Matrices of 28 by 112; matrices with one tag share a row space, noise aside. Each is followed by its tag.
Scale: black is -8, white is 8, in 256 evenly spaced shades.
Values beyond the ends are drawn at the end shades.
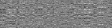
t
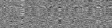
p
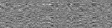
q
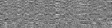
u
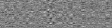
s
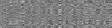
p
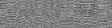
t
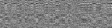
u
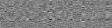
s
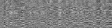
p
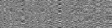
p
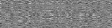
q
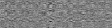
s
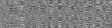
p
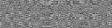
q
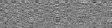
u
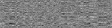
t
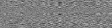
p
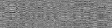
t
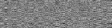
u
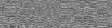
t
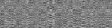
s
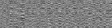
p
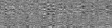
s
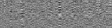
p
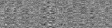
s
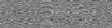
q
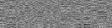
t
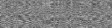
q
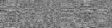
t
